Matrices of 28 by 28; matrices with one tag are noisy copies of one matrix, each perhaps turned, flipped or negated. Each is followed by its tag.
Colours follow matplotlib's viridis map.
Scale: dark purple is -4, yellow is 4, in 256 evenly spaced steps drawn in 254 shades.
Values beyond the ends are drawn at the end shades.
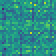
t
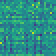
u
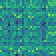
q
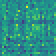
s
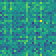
u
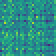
u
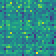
t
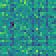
q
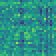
s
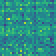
t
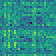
s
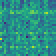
q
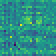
s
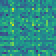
q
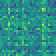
q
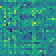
s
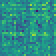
s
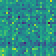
q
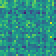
q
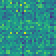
t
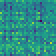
u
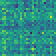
t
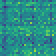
t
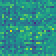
s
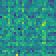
q
